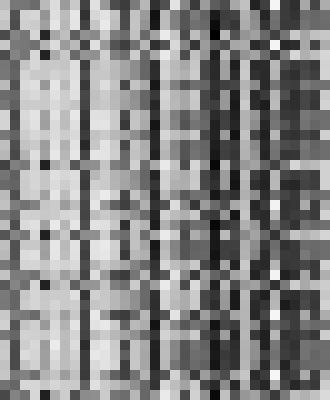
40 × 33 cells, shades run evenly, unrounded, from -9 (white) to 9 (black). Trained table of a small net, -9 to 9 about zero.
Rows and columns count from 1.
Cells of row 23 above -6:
27
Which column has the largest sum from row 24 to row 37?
22
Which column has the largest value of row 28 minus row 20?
12
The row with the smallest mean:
6
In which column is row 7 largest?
24
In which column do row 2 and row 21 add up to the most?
16
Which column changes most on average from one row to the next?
28
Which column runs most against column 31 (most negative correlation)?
3
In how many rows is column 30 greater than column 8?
34
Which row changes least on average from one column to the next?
39
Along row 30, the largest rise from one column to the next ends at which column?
9
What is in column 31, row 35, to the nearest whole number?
1
